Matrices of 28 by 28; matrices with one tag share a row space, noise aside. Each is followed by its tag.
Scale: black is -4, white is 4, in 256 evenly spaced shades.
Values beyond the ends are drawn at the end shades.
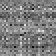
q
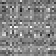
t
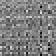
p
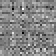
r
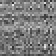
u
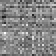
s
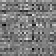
s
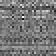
r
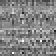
r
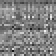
u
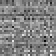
u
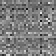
p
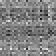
p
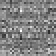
t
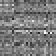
u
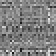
t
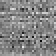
r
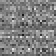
r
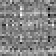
t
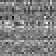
u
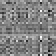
p
